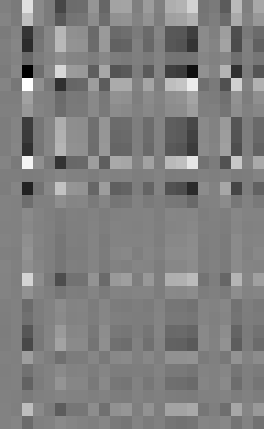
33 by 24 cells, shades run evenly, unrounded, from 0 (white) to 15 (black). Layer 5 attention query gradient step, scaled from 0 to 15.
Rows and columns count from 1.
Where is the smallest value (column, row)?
3, 7
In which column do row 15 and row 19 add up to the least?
6
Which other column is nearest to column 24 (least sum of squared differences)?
12
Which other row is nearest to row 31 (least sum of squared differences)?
14
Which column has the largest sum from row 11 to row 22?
18
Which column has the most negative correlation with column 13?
15
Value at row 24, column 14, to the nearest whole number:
8
